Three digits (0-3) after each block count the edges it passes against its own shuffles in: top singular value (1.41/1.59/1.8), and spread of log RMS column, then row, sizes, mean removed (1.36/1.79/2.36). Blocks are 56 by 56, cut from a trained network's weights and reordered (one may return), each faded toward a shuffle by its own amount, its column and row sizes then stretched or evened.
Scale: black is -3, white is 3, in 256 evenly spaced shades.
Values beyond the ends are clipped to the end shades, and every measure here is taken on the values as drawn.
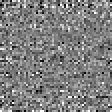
3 2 3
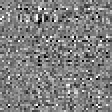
3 2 3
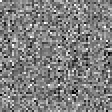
1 2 0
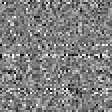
2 1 3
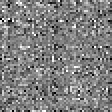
0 1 3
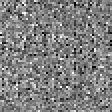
0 1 2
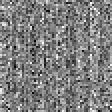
2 1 0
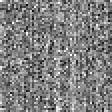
2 0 0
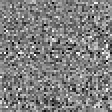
1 1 2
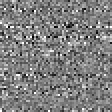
1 0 3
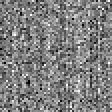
1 0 0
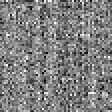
1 0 2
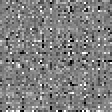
1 3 3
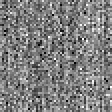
2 0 0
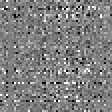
0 3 3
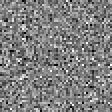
3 2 1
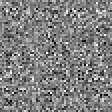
1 1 2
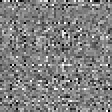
2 2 3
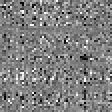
0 3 3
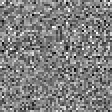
2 1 1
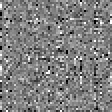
0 3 1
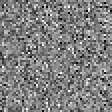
0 2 0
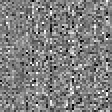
0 3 0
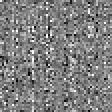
0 3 1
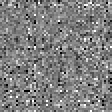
0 2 2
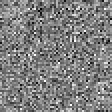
1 1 0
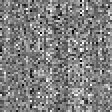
1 2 1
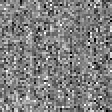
0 2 0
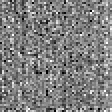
2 1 2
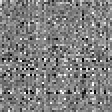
2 2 3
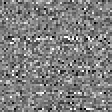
1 0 3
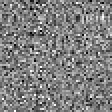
3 2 0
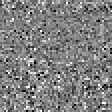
0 1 2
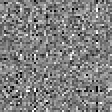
1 2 2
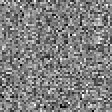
3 0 0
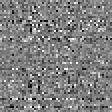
2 2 3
